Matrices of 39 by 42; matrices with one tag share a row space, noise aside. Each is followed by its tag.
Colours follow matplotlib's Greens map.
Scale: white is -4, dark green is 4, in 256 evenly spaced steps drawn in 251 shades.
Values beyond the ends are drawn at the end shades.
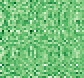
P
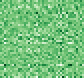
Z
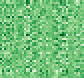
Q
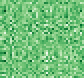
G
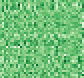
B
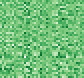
Q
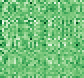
P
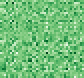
G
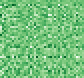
P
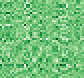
Q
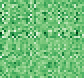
P
